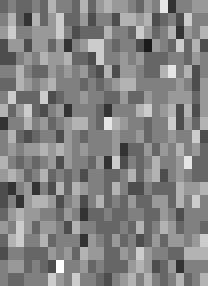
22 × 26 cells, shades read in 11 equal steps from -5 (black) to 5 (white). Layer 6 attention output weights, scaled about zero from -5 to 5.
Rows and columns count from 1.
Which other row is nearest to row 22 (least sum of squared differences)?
7
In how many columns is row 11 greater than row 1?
9
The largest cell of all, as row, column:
21, 8
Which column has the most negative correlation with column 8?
20
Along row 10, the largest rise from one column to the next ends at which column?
14
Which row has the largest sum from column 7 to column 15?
10
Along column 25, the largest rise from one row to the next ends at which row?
11
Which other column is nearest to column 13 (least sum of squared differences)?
25
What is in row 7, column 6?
1
